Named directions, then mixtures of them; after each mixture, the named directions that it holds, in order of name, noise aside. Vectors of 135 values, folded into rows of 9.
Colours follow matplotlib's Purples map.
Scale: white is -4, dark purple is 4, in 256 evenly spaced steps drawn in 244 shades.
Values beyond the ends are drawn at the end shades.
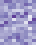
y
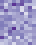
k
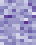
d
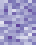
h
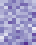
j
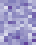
j, y.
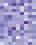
d, k.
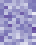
d, j.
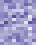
y.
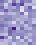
k.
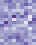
y.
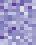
k.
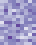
h.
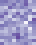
d, y.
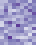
h.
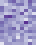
d, k.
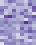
d.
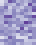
d, h.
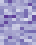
d, y.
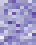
h, j.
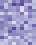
k.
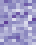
y.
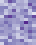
d.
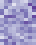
d, k.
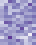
d, h.
